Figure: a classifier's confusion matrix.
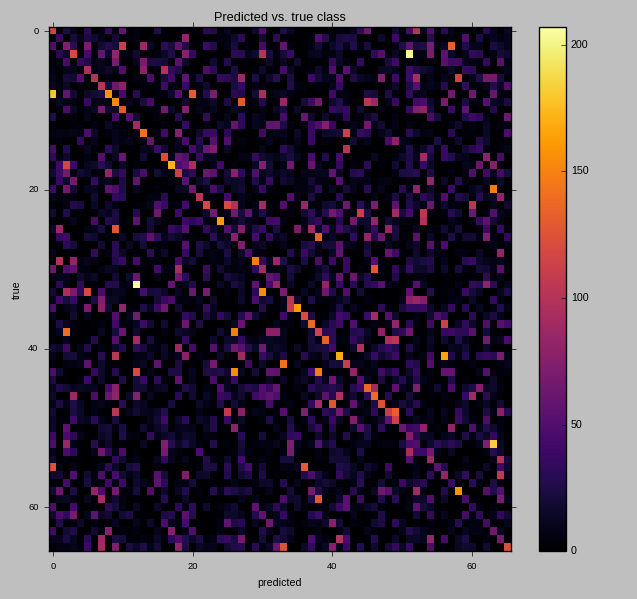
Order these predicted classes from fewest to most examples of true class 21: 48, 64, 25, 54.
48, 54, 25, 64
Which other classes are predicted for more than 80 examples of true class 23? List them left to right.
44, 49, 53
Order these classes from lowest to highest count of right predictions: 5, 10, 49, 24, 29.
5, 49, 10, 29, 24
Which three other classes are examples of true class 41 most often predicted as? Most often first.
56, 9, 27
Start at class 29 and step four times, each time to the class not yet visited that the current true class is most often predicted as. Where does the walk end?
64
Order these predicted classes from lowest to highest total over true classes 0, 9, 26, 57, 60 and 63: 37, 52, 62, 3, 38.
37, 3, 62, 38, 52
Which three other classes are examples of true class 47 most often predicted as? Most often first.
40, 38, 43
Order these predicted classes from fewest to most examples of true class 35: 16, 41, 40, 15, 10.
40, 41, 15, 16, 10
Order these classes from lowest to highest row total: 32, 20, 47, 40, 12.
12, 47, 20, 40, 32
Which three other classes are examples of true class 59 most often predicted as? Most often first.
38, 7, 64
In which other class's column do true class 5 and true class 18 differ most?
16
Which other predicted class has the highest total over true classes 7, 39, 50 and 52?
63
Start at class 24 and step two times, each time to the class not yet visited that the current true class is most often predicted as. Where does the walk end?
51
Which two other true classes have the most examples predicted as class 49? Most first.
48, 39
